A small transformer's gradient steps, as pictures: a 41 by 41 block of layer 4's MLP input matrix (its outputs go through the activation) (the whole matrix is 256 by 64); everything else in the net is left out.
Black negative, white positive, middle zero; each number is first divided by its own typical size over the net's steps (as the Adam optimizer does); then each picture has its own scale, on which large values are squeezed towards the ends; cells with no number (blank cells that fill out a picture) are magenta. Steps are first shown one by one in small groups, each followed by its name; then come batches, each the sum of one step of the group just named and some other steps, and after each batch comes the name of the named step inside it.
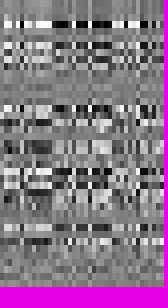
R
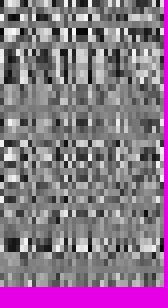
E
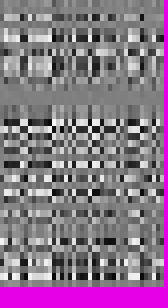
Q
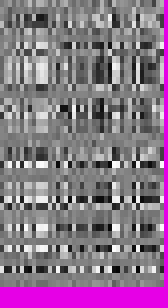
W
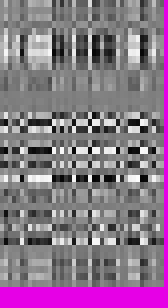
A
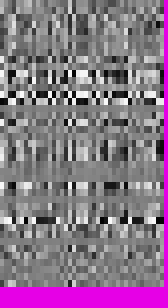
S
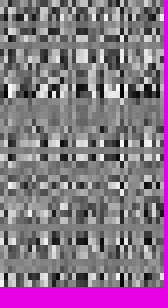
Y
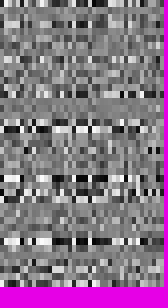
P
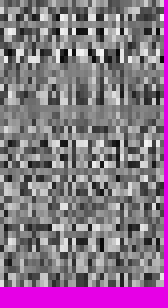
Y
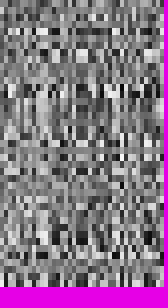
Y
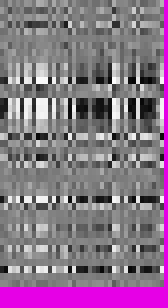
W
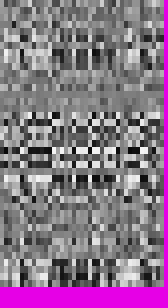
A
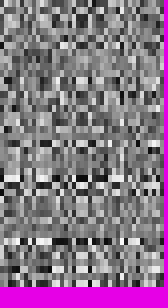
P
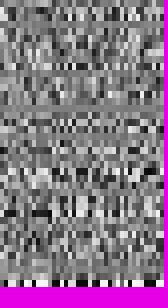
A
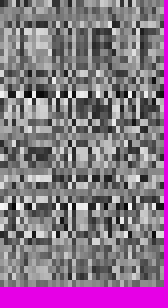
A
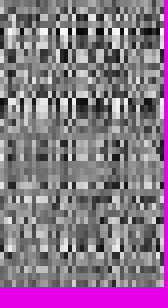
S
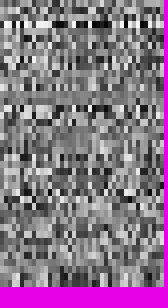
R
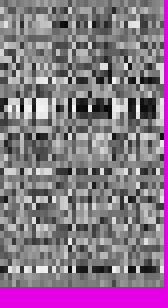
R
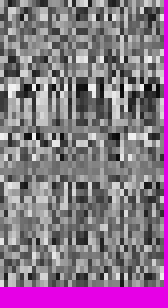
Y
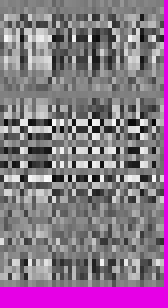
Q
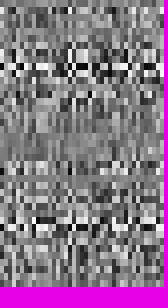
W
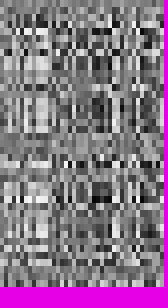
W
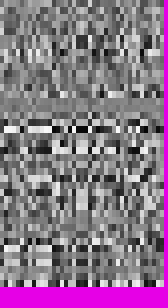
A
